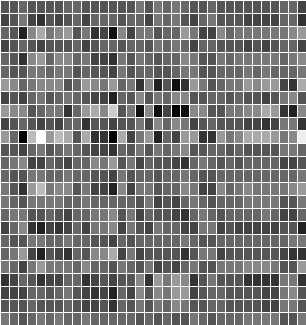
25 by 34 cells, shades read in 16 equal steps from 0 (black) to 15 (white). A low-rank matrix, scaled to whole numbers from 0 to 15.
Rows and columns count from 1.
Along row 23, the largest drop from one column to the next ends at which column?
22
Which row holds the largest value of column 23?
9
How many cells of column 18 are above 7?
3
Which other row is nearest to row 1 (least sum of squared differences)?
4
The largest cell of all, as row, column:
11, 5
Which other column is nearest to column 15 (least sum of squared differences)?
23
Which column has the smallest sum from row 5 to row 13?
18
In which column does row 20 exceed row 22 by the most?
13
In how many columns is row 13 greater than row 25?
8
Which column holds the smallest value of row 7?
20
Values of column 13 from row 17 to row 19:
8 8 4
